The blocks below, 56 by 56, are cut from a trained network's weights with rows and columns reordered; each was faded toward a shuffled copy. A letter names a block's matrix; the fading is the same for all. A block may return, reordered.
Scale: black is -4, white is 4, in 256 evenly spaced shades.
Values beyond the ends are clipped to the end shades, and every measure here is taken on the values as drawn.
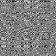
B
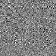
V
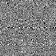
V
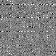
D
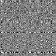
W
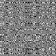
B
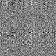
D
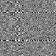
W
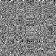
D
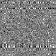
W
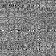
D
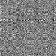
D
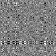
W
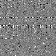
D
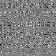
B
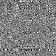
V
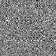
V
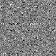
V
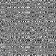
B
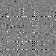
D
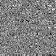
V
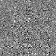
V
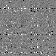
D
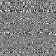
B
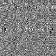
D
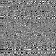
B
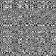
B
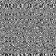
B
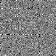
V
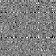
W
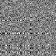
W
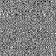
D
